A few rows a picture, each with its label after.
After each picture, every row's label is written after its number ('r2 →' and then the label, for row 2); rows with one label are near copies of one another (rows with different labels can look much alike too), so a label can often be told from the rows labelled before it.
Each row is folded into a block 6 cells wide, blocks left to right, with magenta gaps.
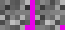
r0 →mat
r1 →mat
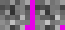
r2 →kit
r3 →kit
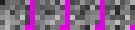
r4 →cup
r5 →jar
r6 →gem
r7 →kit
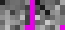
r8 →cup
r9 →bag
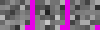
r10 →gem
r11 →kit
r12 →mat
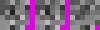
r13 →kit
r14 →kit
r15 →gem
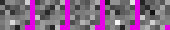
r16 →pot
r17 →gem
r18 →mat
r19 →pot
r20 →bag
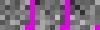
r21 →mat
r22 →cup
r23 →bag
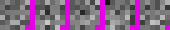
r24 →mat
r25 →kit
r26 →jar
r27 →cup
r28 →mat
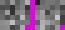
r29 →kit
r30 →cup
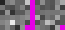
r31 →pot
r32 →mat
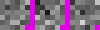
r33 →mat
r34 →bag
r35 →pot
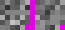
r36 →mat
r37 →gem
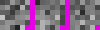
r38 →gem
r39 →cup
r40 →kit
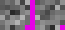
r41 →jar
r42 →gem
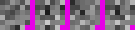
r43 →gem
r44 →kit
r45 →bag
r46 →kit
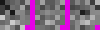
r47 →bag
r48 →mat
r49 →jar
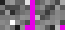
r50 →pot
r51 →gem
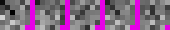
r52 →bag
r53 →cup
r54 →gem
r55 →bag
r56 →kit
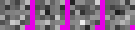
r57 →mat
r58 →kit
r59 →pot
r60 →jar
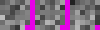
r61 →gem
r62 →mat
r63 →cup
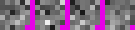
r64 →jar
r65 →pot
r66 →bag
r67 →cup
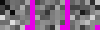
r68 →bag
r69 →gem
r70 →jar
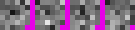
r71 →jar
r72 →pot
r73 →kit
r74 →cup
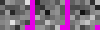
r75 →pot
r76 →bag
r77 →jar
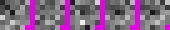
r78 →bag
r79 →mat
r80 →pot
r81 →jar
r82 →jar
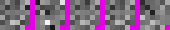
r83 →mat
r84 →pot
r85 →mat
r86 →mat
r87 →bag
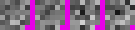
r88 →mat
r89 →gem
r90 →kit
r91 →jar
